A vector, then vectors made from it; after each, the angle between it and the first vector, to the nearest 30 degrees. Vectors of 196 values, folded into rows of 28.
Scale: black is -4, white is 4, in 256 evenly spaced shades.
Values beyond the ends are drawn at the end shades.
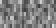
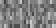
60 degrees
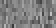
90 degrees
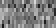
90 degrees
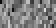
120 degrees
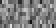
150 degrees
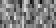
150 degrees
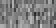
90 degrees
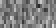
30 degrees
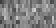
120 degrees
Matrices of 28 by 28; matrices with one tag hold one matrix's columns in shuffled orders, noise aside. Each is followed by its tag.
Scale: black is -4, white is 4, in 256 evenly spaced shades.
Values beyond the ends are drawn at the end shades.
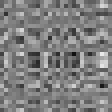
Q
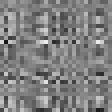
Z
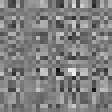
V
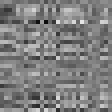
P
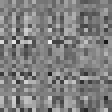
Z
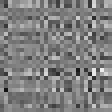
V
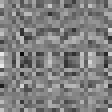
Q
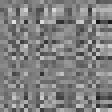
P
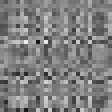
Z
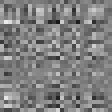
P
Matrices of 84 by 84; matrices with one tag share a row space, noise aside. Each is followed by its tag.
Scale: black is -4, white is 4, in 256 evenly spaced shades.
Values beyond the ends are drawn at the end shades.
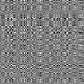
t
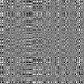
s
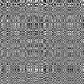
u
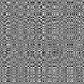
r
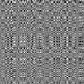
t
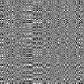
s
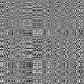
s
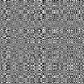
r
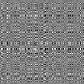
u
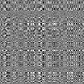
r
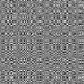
t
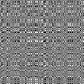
u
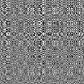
r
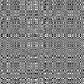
u
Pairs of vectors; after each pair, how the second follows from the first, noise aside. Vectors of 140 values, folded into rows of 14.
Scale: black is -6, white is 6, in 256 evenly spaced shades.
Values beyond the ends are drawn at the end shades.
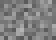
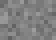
wrapped around, shrunk.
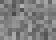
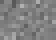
partly zeroed.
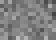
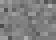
partly zeroed.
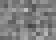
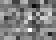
wrapped around, scaled up.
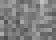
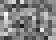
wrapped around, scaled up.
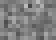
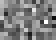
wrapped around, negated, scaled up.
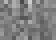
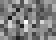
wrapped around, scaled up.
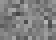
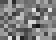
wrapped around, scaled up.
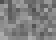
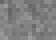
shrunk.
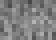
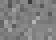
partly zeroed.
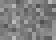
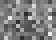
wrapped around, scaled up.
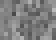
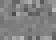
partly zeroed.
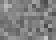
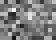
wrapped around, scaled up.
